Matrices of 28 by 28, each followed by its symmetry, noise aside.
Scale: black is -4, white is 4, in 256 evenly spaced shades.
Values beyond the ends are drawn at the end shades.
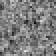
no symmetry.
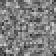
mirrored top to bottom.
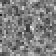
mirrored top to bottom.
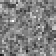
no symmetry.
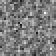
same after a half turn.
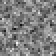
same after a half turn.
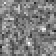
symmetric.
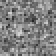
antisymmetric.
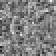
mirrored top to bottom.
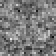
mirrored left to right.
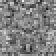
mirrored left to right.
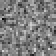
symmetric.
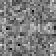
mirrored top to bottom.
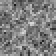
symmetric.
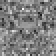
mirrored left to right.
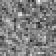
antisymmetric.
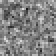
symmetric.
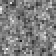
same after a half turn.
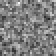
antisymmetric.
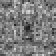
mirrored left to right.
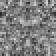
mirrored left to right.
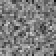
mirrored top to bottom.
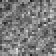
symmetric.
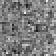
mirrored top to bottom.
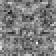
mirrored left to right.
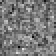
symmetric.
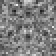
mirrored left to right.
